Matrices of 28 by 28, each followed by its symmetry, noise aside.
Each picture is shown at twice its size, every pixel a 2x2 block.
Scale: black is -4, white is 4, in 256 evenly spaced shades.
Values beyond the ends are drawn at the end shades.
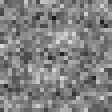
same after a half turn.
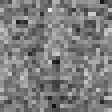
mirrored left to right.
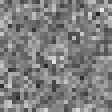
symmetric across the other diagonal.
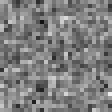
mirrored top to bottom.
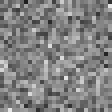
no symmetry.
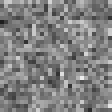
symmetric across the other diagonal.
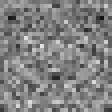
mirrored left to right.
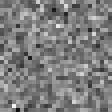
no symmetry.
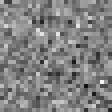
no symmetry.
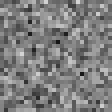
no symmetry.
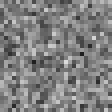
no symmetry.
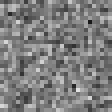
no symmetry.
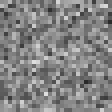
same after a half turn.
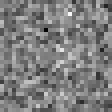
mirrored top to bottom.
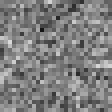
antisymmetric.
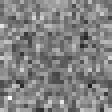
mirrored left to right.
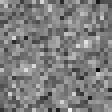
same after a half turn.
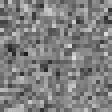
antisymmetric.
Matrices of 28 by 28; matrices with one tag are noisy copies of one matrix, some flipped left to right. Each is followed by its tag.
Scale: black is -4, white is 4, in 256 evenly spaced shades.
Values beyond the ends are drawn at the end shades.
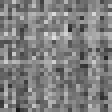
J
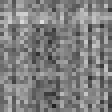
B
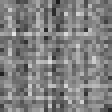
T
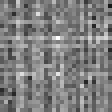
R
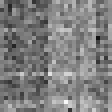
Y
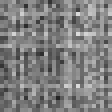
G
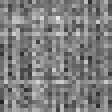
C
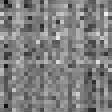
J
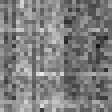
Y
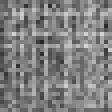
G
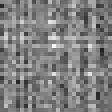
R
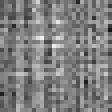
R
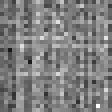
R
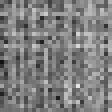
G
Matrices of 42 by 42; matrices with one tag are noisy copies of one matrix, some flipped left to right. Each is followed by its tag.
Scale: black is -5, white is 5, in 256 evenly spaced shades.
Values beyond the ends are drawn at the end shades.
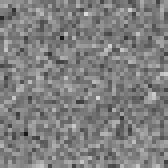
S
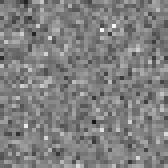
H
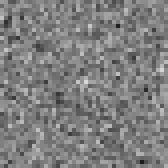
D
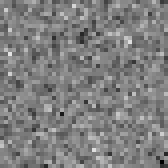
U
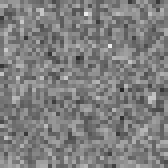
S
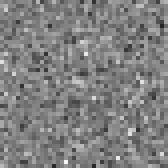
D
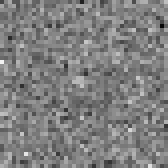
D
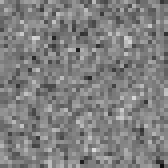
U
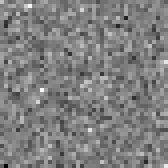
D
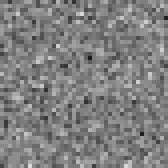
S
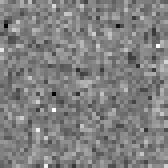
D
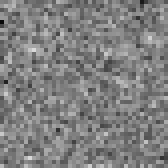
H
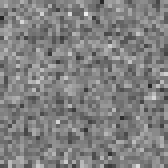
S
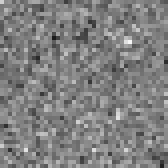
U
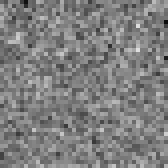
H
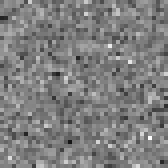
S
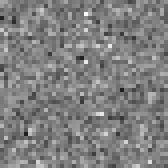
S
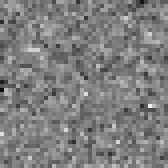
H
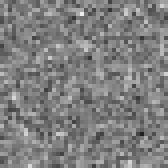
S
